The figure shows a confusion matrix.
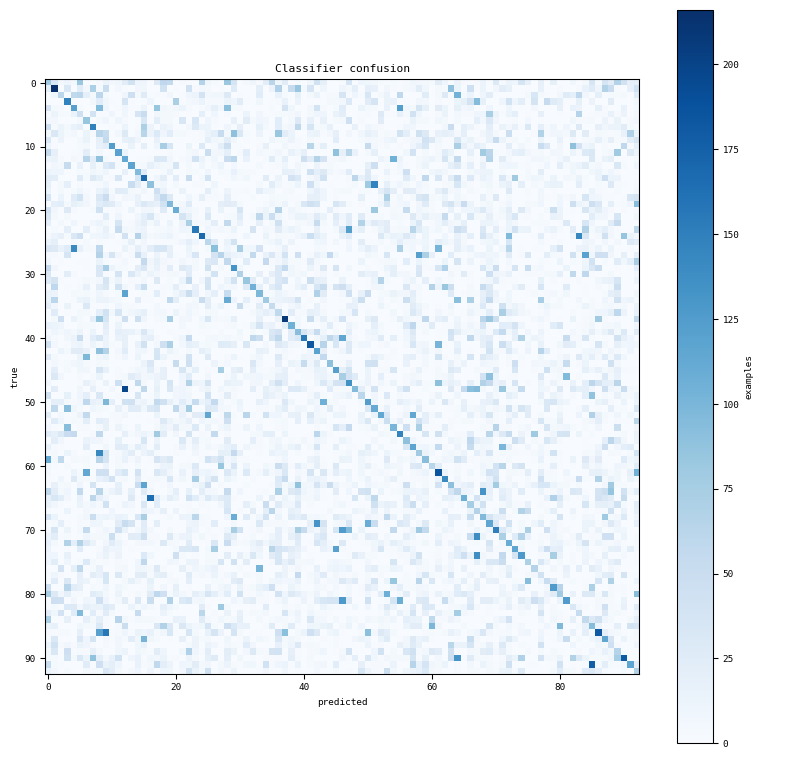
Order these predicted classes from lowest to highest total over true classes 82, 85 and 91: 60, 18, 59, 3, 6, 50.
50, 3, 6, 59, 18, 60
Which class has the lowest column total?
76
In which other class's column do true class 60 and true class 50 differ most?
43
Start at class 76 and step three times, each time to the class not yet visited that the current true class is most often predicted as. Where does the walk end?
54
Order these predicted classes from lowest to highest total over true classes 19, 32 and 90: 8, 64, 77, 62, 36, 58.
58, 36, 8, 77, 62, 64
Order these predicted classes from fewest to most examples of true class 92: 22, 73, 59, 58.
73, 58, 59, 22
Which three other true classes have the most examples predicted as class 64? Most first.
90, 2, 34
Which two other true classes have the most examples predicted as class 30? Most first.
26, 35
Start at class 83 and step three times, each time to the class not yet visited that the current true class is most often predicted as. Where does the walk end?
42
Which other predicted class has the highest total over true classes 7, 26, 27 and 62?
4
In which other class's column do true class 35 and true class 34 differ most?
28
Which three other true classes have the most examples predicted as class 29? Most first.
68, 8, 70
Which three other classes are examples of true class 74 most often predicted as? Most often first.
67, 79, 71
